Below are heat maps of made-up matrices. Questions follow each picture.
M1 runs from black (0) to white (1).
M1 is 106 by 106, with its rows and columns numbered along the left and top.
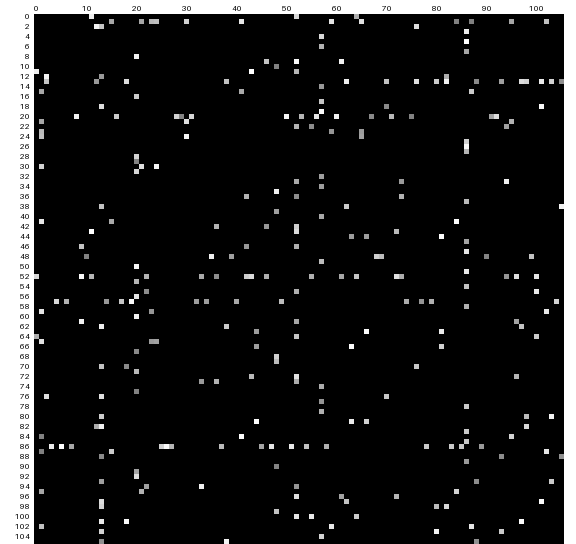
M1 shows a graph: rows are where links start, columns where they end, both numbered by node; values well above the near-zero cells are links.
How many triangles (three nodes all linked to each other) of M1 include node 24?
2
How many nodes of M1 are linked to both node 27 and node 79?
0
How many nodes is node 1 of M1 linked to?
12
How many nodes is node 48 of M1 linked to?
7
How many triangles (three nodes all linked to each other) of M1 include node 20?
0
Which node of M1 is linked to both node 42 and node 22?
node 52
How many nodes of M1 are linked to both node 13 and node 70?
2
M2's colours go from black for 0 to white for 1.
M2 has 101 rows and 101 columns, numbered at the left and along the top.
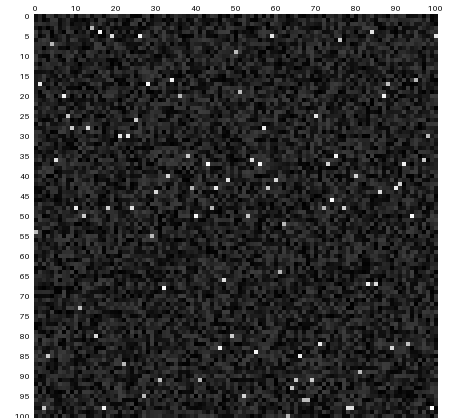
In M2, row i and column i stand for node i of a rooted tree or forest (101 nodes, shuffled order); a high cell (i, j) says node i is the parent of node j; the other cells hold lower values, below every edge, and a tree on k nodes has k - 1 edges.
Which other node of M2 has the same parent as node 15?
49
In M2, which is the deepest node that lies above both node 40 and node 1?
17
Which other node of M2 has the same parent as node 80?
33
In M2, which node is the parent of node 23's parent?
44
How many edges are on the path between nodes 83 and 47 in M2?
4
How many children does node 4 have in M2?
2
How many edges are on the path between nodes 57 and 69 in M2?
9
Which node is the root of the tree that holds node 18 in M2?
42
